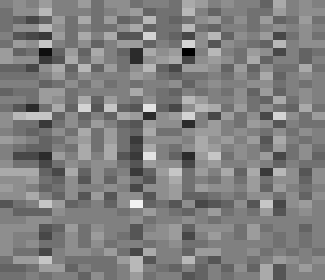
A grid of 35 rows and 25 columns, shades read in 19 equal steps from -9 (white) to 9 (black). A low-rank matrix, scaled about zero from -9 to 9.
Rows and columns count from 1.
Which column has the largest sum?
11
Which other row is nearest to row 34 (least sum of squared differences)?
12
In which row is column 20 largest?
26
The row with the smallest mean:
15
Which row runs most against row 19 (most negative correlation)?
25
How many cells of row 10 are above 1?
2
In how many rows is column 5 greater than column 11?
13
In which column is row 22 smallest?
14
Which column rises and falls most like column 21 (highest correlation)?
5
